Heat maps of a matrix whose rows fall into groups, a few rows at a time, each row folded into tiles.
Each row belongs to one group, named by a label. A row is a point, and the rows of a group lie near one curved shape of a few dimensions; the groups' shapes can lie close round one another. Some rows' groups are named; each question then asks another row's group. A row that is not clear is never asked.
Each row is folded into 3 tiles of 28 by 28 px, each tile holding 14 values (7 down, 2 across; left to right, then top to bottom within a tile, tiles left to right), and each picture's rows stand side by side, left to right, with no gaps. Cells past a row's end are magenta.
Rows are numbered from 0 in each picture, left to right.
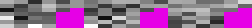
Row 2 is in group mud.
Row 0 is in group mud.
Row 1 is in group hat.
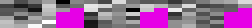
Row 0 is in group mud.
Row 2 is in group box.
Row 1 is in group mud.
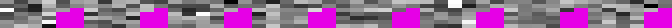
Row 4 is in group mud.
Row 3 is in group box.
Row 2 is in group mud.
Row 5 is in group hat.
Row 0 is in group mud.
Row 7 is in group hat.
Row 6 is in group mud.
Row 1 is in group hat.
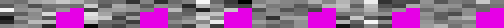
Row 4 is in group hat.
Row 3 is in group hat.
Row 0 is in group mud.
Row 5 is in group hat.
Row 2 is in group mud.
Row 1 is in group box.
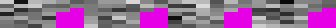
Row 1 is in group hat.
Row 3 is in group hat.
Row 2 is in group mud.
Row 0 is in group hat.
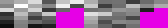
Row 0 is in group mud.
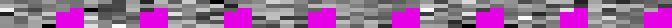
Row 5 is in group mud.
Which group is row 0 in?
mud
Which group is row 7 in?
hat
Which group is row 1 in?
mud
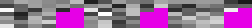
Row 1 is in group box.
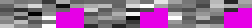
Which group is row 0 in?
hat
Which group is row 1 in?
mud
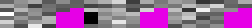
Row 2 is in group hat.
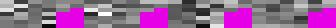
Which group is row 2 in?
hat
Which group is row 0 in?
mud
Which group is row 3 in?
mud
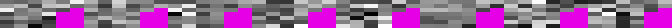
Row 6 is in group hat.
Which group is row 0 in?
mud
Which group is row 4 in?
hat
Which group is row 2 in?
box
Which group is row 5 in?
mud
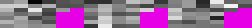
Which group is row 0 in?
hat
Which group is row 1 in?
box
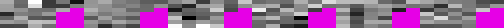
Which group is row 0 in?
hat
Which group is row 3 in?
mud
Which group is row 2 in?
mud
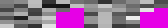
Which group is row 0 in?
hat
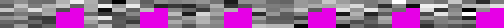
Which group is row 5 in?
mud
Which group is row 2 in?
mud
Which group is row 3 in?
mud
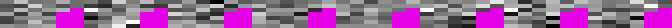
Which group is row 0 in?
mud
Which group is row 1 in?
mud
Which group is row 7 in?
hat
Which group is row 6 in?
mud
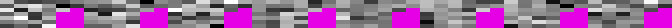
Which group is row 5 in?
mud
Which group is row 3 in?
mud
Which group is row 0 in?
hat
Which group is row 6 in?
hat
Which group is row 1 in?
mud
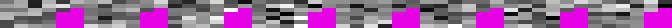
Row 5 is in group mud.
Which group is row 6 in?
mud
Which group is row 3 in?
hat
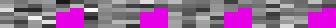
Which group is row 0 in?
mud
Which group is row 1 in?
mud
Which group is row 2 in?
mud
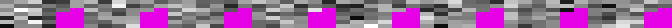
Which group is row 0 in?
hat
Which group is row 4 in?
mud
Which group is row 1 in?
hat
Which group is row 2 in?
hat
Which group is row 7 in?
mud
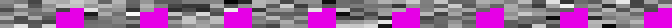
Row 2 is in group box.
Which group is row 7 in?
hat
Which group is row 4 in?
mud
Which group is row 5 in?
mud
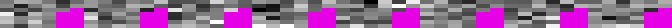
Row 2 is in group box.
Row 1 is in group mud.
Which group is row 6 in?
hat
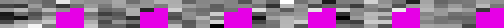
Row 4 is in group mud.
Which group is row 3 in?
mud
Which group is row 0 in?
mud
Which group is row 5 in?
mud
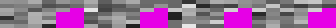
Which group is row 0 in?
mud
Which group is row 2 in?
box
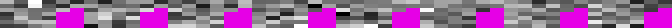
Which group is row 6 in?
hat
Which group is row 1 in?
box
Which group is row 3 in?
hat
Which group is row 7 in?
hat
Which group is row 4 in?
mud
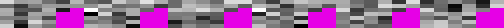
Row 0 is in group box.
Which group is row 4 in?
mud
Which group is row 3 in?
mud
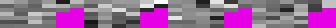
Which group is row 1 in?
mud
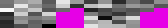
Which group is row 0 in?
mud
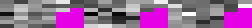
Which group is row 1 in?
mud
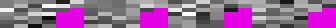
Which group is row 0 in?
mud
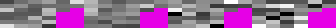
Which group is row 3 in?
hat
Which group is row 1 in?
mud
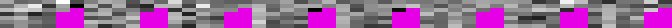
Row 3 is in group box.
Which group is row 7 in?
box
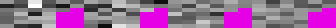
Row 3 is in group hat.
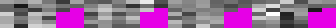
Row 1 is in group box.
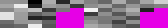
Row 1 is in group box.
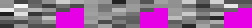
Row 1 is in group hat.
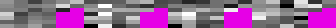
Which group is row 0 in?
mud
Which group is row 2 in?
box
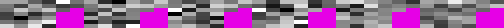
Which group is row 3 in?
mud
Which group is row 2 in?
mud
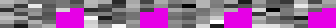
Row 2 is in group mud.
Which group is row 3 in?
mud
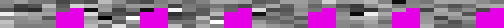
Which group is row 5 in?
hat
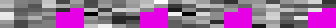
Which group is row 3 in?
box
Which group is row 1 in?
mud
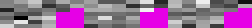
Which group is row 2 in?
hat
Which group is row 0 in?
hat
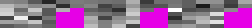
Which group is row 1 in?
mud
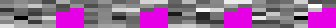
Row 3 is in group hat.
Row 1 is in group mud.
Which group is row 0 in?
hat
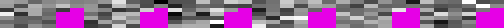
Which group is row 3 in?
hat
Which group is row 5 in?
hat
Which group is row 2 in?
mud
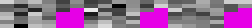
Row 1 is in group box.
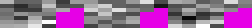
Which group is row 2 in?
mud
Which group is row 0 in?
mud
